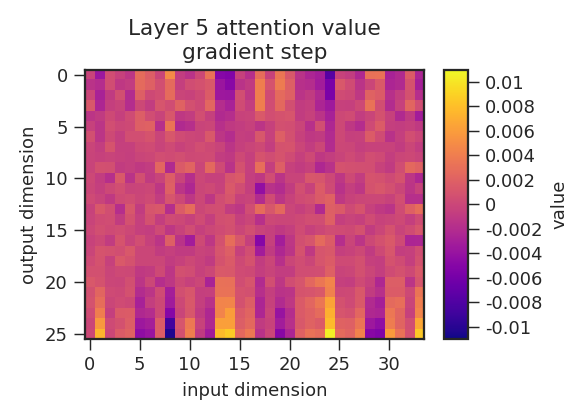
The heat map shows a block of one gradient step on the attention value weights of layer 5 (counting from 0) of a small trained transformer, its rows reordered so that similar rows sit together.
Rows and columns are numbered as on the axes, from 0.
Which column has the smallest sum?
8
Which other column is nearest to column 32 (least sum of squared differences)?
7
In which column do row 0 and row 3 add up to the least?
24
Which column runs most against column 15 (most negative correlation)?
6
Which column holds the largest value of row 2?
17
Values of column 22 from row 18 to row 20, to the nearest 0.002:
0 0 0.002
